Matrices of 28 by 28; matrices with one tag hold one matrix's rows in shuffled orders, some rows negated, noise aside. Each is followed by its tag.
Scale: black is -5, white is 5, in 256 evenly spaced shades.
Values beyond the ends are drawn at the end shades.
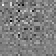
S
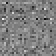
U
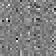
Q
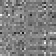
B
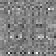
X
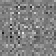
S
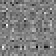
U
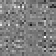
B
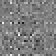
S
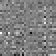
B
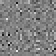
Q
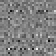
X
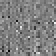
Q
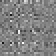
S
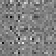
S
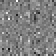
Q
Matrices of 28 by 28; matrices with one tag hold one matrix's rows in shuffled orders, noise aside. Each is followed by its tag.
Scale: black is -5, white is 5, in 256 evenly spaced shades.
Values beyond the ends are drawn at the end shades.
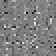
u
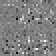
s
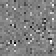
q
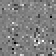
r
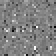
u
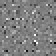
u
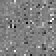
q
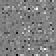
s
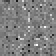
s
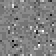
r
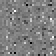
q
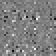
u
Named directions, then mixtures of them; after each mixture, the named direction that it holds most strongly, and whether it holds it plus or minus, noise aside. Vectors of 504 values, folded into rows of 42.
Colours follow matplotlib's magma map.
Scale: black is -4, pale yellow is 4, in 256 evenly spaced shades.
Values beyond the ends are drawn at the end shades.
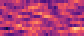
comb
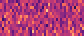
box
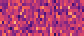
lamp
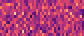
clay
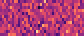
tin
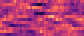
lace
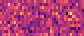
lamp, plus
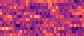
comb, minus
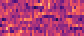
lace, minus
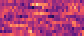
lace, minus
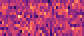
lamp, minus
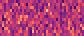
box, plus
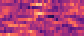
lace, minus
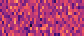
lamp, plus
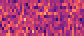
box, plus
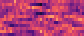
lace, plus
